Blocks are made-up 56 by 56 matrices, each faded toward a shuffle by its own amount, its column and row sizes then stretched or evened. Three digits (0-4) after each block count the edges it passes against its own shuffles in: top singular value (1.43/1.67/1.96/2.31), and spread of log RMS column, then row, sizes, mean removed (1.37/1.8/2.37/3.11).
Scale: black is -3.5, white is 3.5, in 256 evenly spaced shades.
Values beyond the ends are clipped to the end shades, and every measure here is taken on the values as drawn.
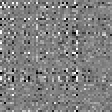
4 3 3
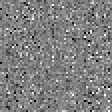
0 2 1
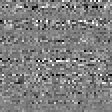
1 0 4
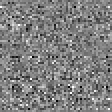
2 1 3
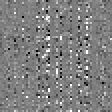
1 4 1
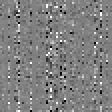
0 4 1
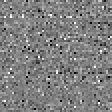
0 1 2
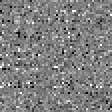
1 1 3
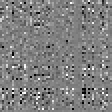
2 4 3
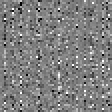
1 4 0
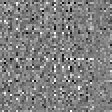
3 3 2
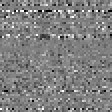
2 0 4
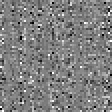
1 4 1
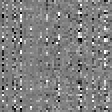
3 4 2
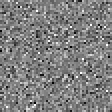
2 0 0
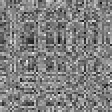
4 2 1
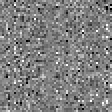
1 3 0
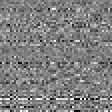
4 0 4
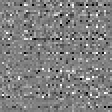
3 2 3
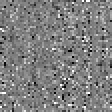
0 3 1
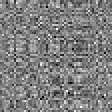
4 1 0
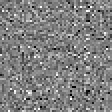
2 1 2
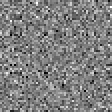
3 1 1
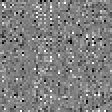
1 3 1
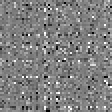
2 3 3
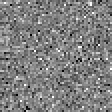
1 0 0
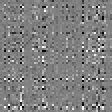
4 4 3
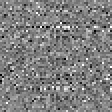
3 0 2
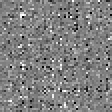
0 2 1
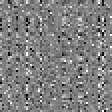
4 3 0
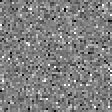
0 0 0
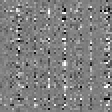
2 4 2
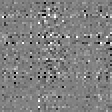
1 2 3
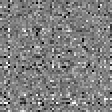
3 2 2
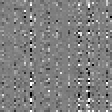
4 4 1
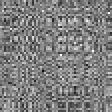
4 2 1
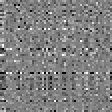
4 2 3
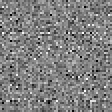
2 1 1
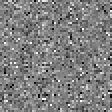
2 2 0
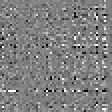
3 3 3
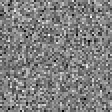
0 0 0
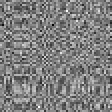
4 1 0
